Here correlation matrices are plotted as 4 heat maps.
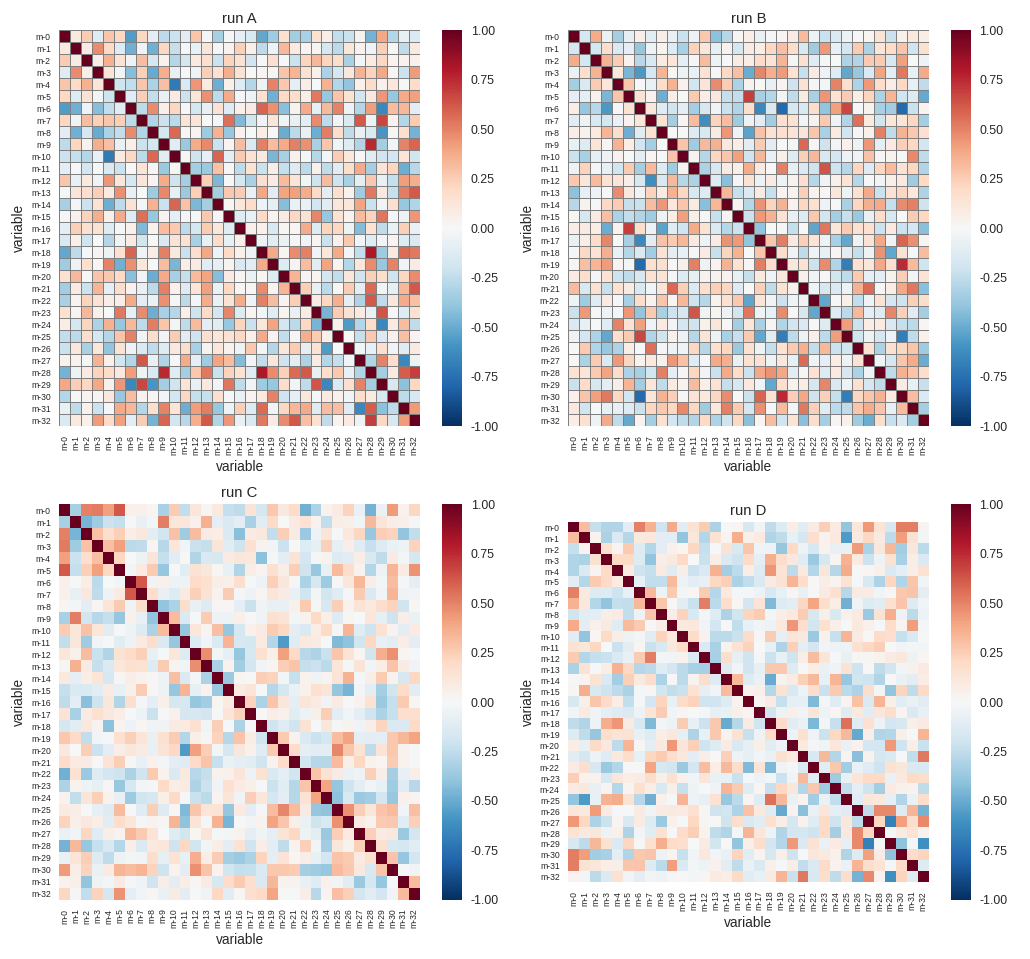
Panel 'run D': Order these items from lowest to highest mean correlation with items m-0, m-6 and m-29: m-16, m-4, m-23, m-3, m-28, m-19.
m-4, m-19, m-3, m-16, m-28, m-23
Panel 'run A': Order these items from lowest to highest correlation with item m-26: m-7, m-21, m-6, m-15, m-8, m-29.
m-8, m-7, m-6, m-15, m-29, m-21
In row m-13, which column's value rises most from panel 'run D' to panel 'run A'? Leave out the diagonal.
m-28
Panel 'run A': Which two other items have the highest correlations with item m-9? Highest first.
m-28, m-32
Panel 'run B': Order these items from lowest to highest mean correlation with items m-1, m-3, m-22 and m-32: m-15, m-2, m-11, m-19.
m-11, m-2, m-19, m-15
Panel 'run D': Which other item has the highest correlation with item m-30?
m-0
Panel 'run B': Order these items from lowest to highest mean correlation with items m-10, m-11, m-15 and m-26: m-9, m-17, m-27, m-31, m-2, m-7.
m-2, m-9, m-27, m-7, m-17, m-31
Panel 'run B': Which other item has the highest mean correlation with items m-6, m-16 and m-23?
m-5
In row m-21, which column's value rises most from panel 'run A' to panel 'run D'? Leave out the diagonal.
m-8
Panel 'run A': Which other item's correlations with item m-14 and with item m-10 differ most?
m-31
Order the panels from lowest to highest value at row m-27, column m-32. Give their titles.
run B, run C, run A, run D
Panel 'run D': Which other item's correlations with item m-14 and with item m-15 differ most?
m-5
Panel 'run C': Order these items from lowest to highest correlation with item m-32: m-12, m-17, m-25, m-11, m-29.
m-29, m-11, m-12, m-17, m-25
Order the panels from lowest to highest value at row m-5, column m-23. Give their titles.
run C, run D, run B, run A
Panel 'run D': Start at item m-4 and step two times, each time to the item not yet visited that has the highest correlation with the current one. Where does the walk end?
m-25
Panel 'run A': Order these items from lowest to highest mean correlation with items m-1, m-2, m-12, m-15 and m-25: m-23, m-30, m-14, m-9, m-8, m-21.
m-8, m-14, m-30, m-21, m-9, m-23
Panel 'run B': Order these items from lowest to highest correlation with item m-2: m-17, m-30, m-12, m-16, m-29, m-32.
m-29, m-32, m-16, m-17, m-12, m-30
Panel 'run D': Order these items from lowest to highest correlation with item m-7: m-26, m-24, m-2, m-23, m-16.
m-2, m-16, m-26, m-24, m-23
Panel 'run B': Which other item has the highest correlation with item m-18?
m-28
